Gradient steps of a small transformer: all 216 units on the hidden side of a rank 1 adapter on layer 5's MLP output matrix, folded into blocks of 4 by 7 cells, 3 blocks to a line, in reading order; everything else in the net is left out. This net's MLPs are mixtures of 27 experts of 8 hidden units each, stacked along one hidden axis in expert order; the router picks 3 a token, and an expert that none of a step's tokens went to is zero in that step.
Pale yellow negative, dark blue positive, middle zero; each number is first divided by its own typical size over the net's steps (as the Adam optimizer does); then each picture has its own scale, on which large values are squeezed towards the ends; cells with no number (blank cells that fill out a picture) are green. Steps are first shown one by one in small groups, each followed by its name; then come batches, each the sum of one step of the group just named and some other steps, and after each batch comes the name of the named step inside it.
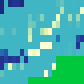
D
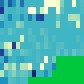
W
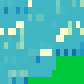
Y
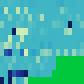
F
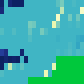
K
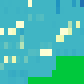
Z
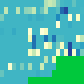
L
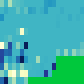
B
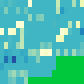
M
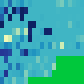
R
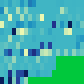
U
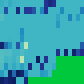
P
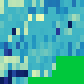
F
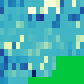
W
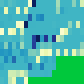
M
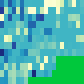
W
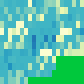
M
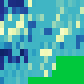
K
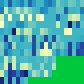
U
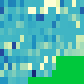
W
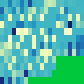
U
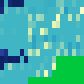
K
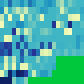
U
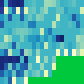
K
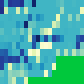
D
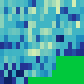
P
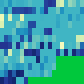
P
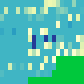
L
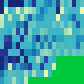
K
